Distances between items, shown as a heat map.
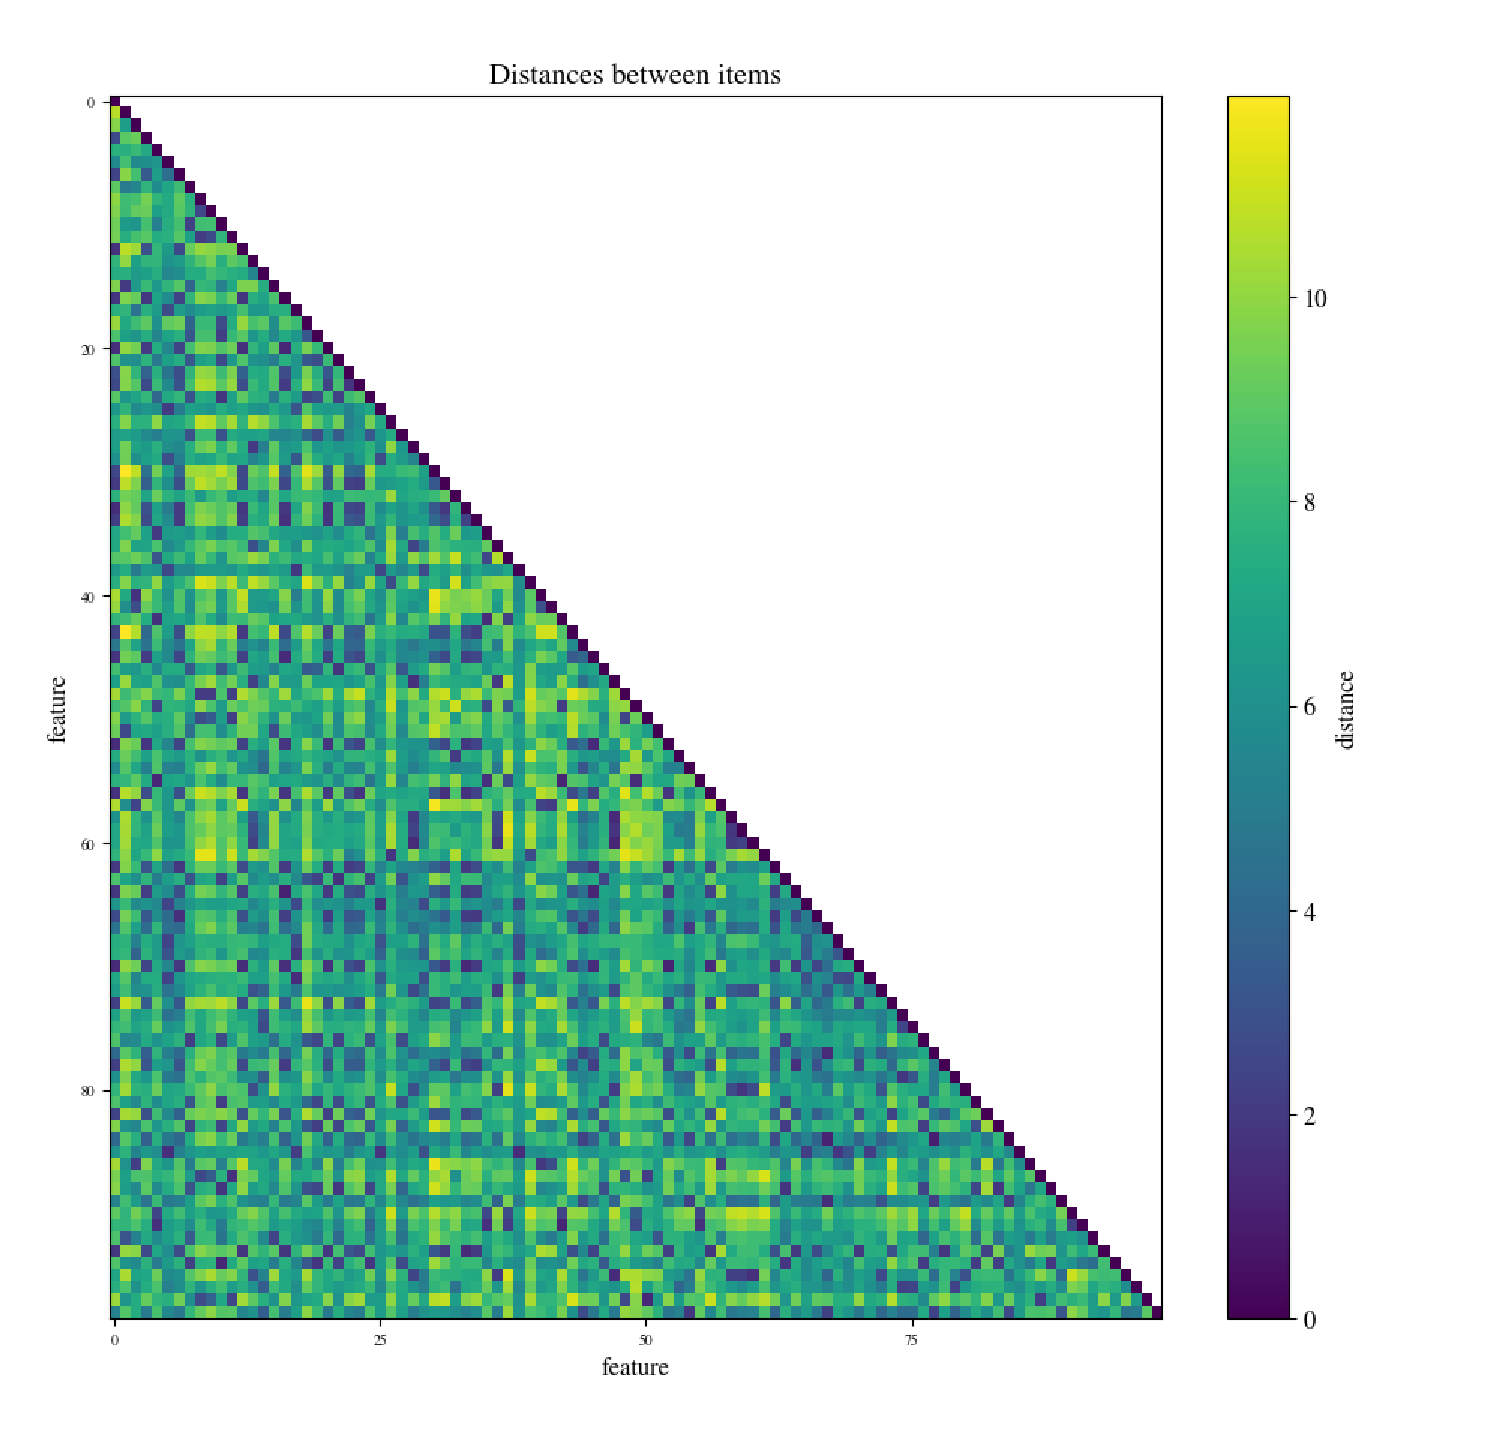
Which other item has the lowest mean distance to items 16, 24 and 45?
64
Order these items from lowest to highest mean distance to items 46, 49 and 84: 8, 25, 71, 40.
25, 71, 40, 8
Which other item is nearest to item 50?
97
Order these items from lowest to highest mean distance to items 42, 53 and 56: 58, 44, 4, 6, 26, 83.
6, 4, 44, 58, 83, 26
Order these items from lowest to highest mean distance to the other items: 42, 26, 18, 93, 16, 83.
16, 93, 83, 42, 18, 26
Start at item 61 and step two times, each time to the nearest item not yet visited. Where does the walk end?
39
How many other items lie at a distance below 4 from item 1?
3
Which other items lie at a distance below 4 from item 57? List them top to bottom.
2, 40, 41, 86
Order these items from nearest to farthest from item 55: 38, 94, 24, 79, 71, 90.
90, 24, 94, 38, 71, 79
